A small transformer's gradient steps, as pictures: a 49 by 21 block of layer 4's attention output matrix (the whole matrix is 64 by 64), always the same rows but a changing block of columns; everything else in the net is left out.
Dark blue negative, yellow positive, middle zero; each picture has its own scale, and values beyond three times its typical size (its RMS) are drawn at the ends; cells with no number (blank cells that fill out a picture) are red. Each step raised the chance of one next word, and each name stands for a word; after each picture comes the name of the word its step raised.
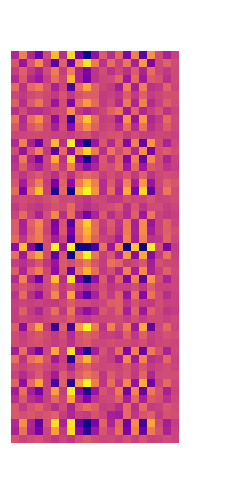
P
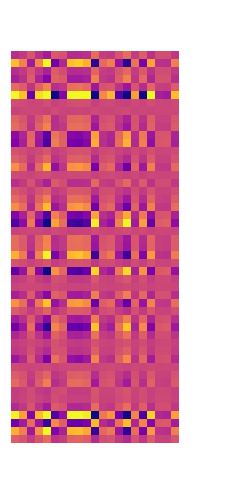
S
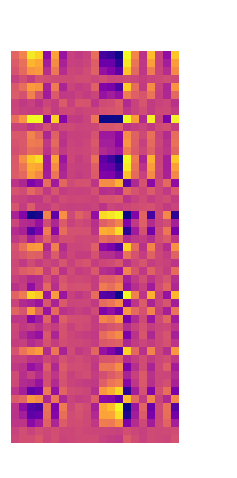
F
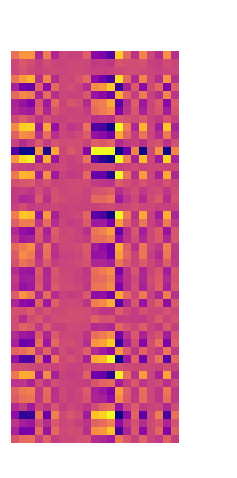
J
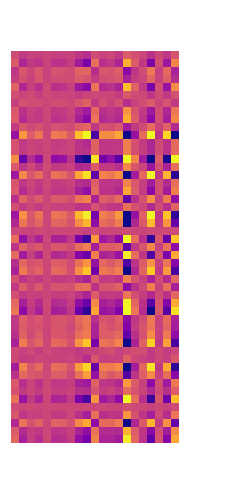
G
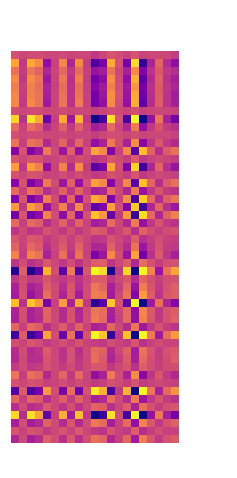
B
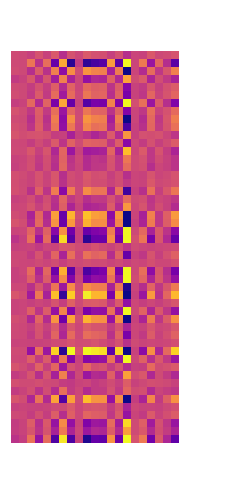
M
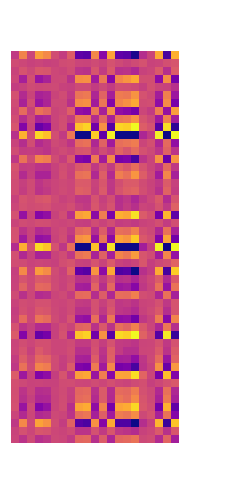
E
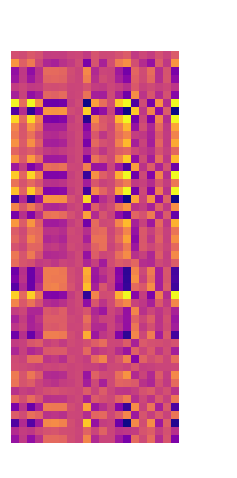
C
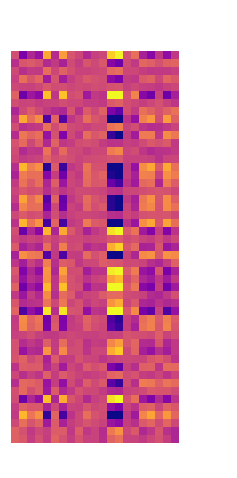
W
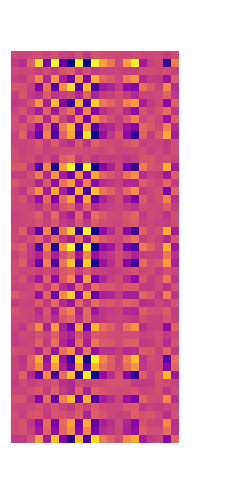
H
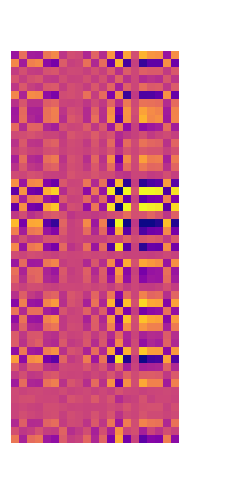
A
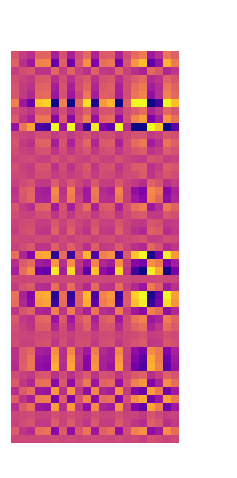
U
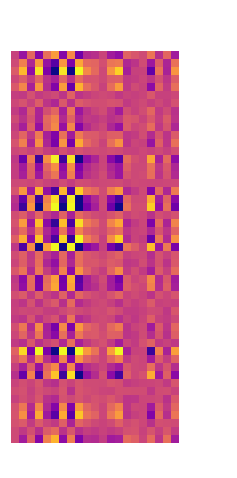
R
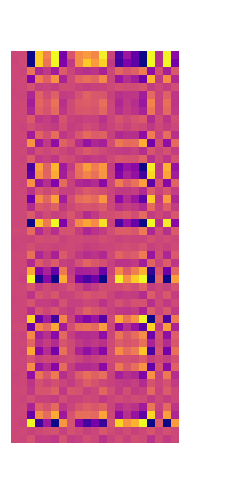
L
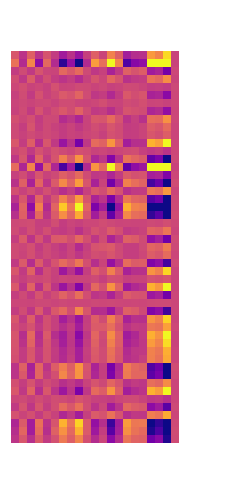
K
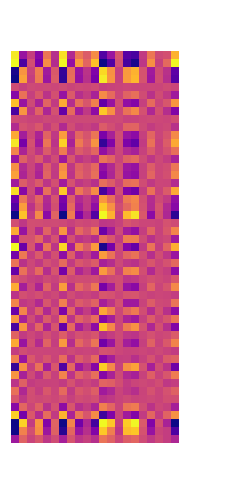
K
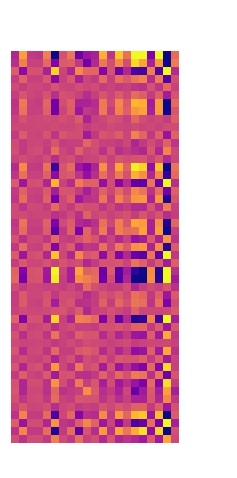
L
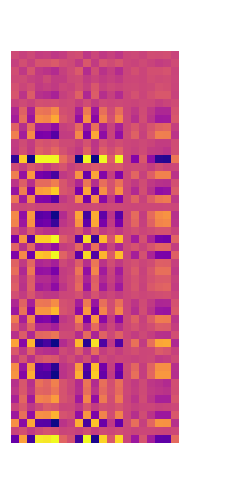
G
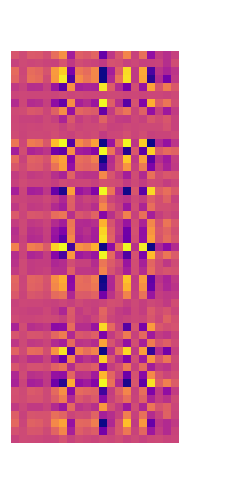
P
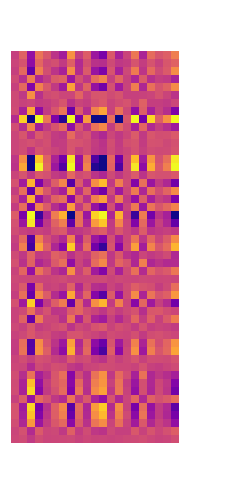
F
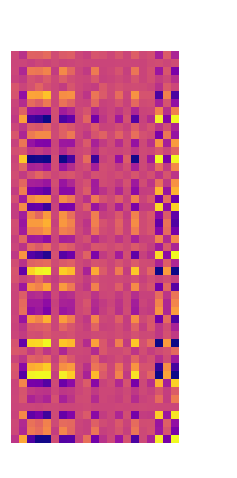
G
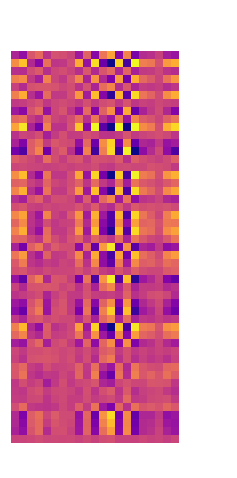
J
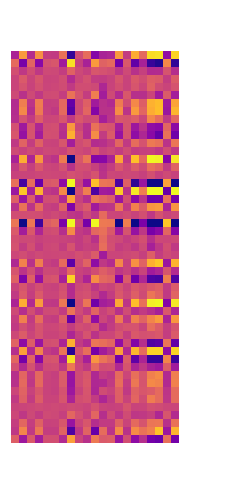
A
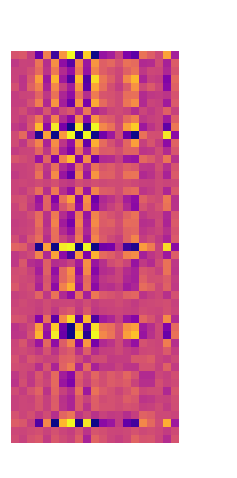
E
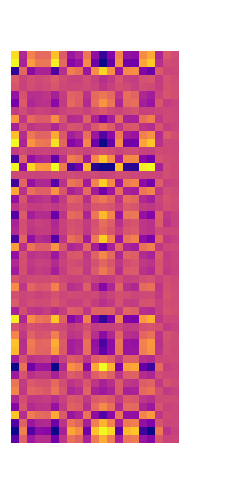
K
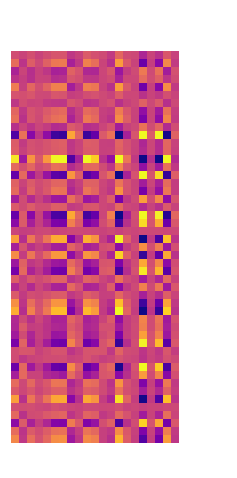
G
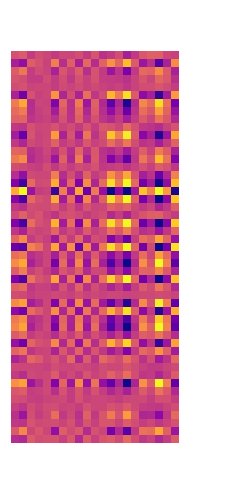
A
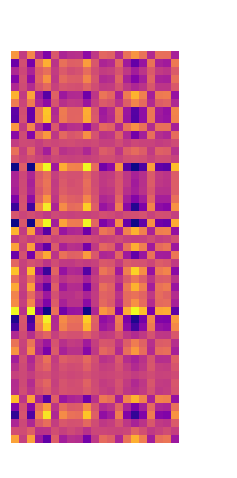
W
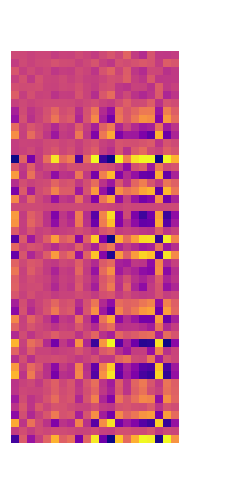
G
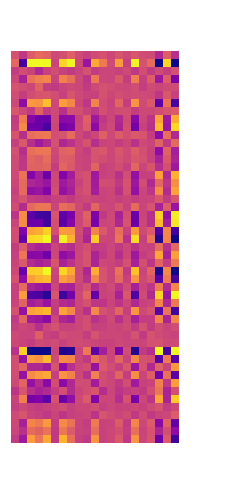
M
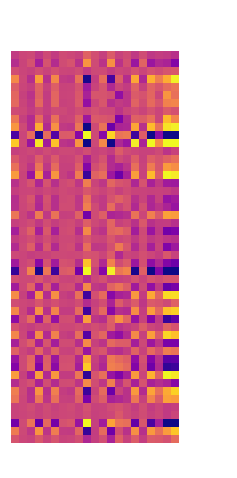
E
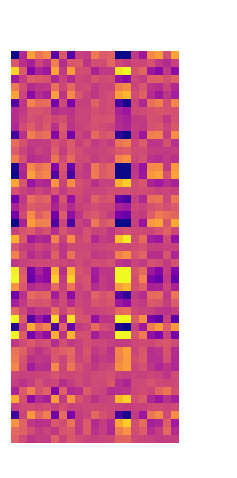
L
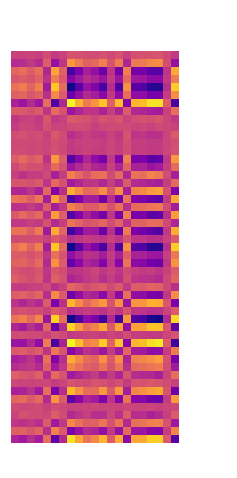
H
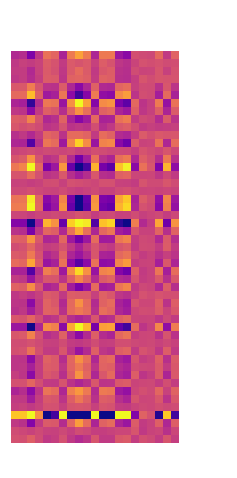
S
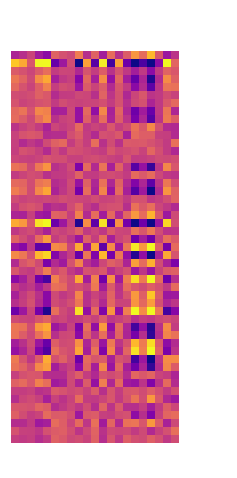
W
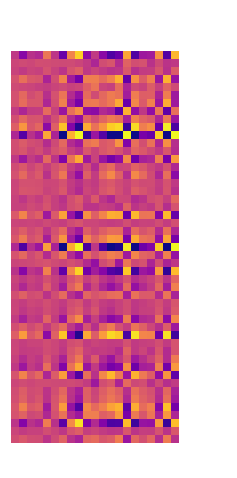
E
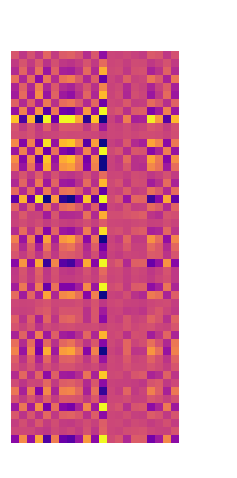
C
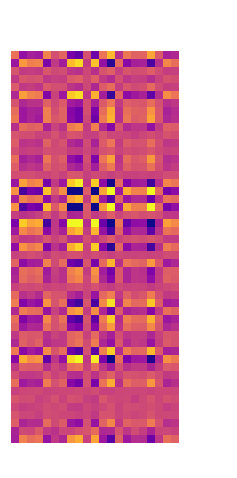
A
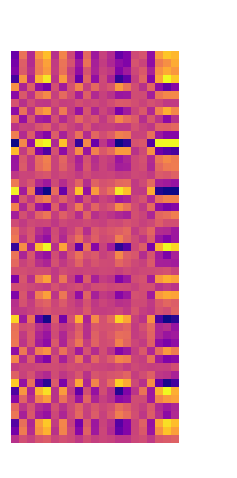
P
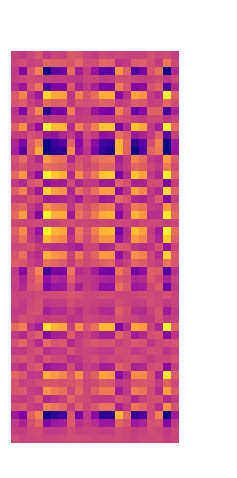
J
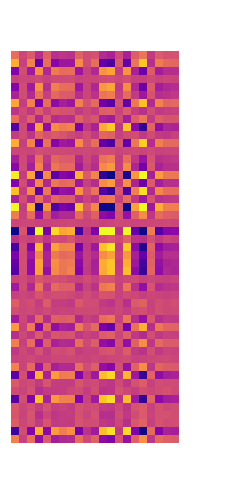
H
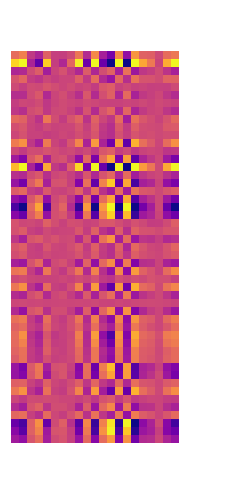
K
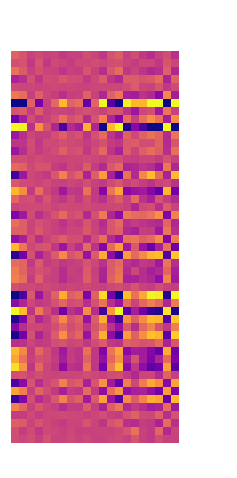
U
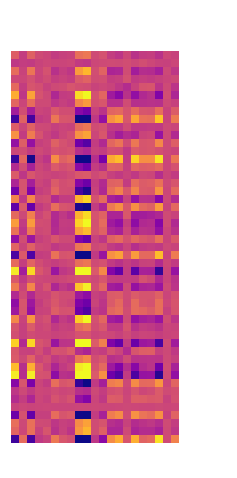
G
